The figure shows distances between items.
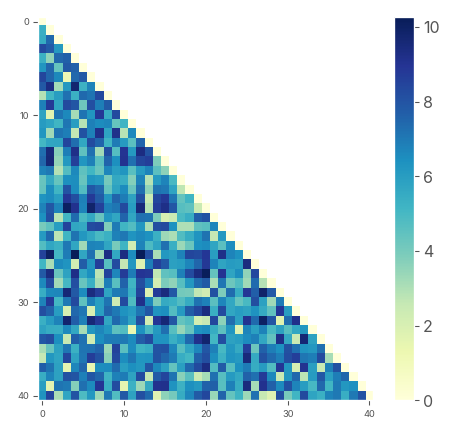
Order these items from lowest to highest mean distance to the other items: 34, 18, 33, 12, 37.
33, 18, 37, 34, 12
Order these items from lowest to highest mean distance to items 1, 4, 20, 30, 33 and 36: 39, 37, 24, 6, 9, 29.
24, 39, 29, 9, 37, 6
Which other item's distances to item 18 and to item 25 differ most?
22
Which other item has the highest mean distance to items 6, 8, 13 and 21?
25
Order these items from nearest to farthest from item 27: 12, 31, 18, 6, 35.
31, 6, 35, 18, 12
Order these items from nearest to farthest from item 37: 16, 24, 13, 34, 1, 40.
34, 16, 40, 24, 1, 13
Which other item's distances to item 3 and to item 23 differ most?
6
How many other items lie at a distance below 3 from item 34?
4
